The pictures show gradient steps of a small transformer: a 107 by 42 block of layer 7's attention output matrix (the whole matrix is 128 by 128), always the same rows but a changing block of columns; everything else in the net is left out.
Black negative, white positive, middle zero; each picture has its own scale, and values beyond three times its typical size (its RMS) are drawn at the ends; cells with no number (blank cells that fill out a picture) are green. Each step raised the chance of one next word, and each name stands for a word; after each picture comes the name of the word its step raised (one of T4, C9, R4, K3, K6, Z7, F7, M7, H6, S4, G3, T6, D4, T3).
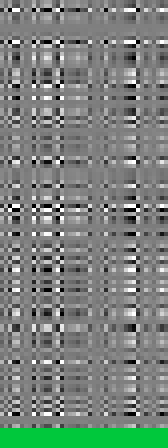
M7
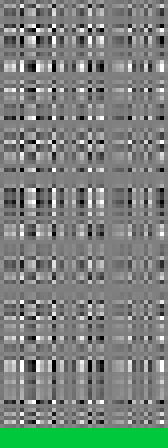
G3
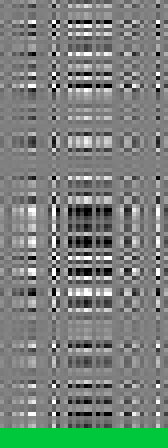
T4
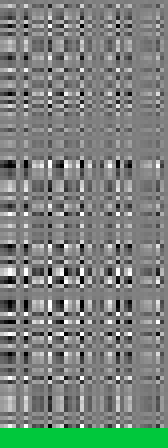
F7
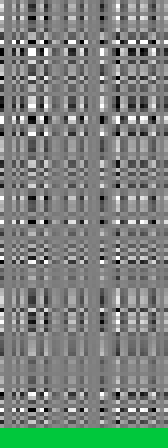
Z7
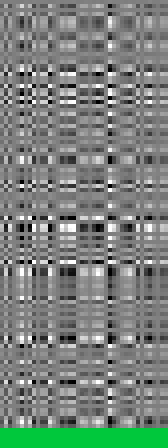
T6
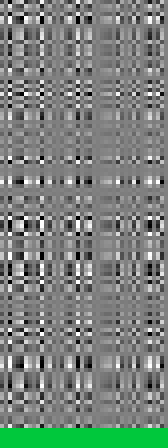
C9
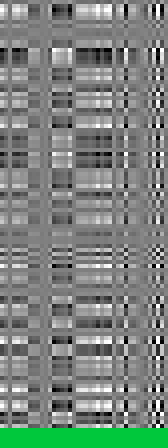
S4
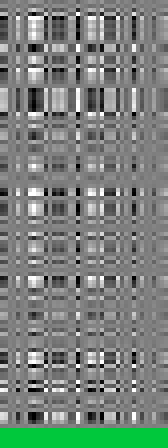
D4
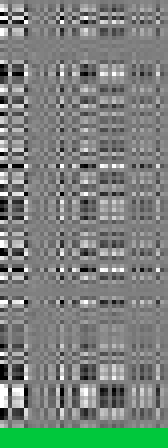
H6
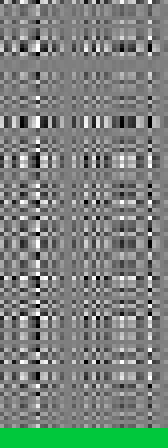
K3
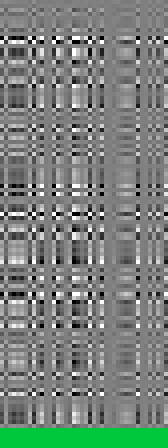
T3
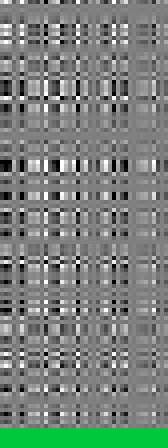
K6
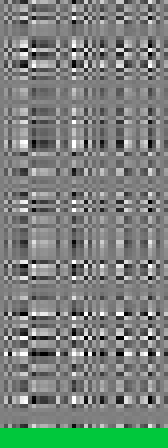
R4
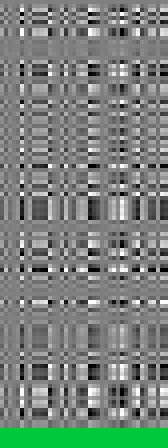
H6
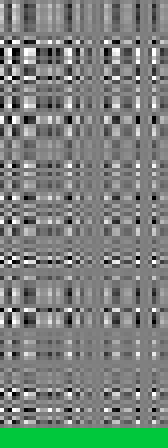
Z7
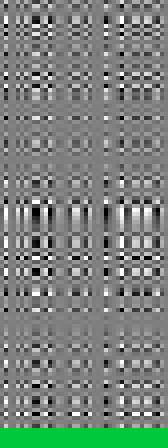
T4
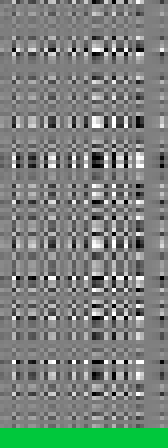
K3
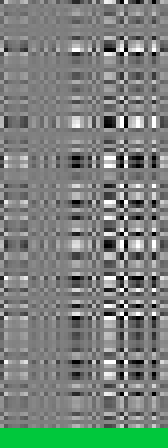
K3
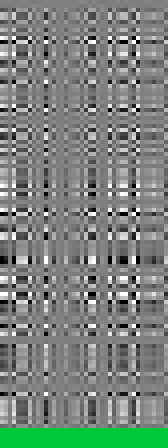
T3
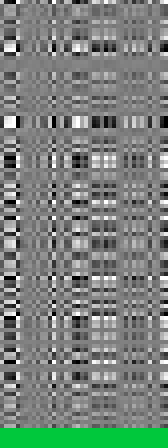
K3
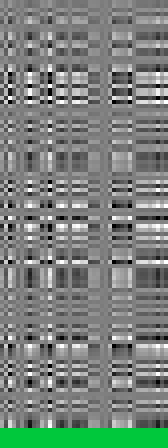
T6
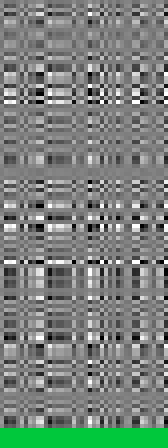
T6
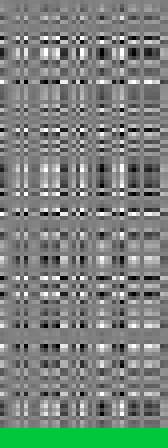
T3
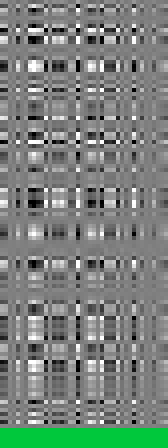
G3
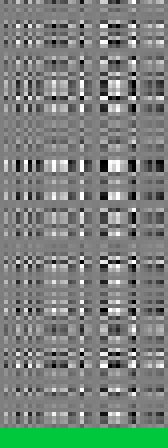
K6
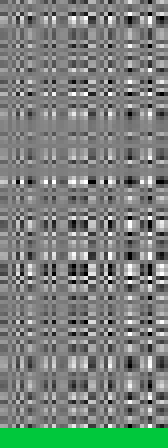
C9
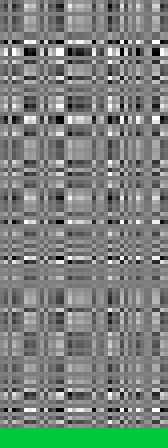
Z7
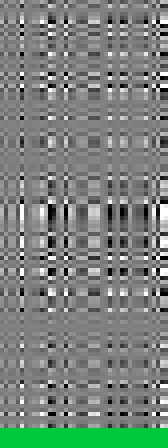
T4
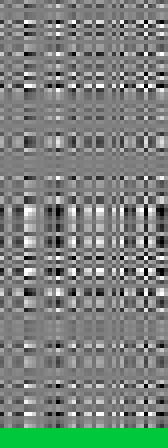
T4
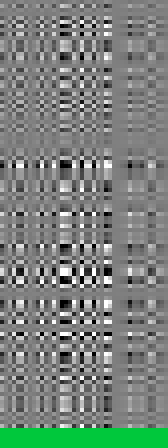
F7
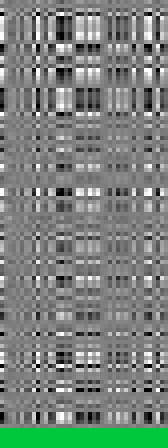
D4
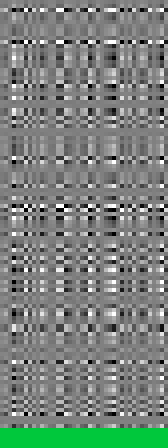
M7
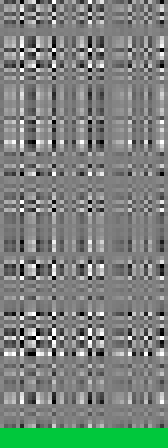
R4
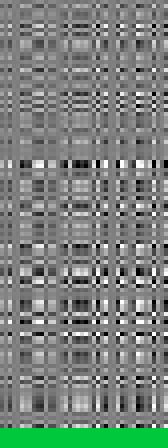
F7
